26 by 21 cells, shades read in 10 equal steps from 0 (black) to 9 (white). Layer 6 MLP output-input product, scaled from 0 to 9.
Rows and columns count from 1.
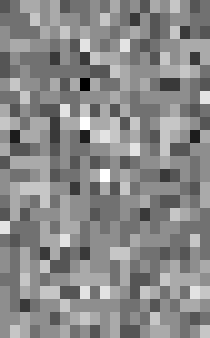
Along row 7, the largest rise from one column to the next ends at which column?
10
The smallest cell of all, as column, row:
9, 7
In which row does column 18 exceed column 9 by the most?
11
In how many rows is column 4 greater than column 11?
7
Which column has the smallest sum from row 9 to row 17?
6
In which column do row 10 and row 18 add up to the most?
1
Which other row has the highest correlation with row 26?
13
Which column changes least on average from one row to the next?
4
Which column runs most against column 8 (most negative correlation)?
21
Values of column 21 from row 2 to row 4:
4 3 6
